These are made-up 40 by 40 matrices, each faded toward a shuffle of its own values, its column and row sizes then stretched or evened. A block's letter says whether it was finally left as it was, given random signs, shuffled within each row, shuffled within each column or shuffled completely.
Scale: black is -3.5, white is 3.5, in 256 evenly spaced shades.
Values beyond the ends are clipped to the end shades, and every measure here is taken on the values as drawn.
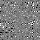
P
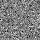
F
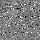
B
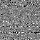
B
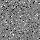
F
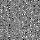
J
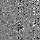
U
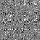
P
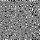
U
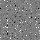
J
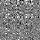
P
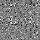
U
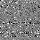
B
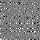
P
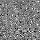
B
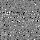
B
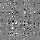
U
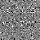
P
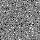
F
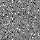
J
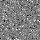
F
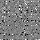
U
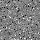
F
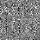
U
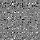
U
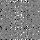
U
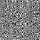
P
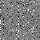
J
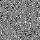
J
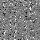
J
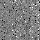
J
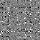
U
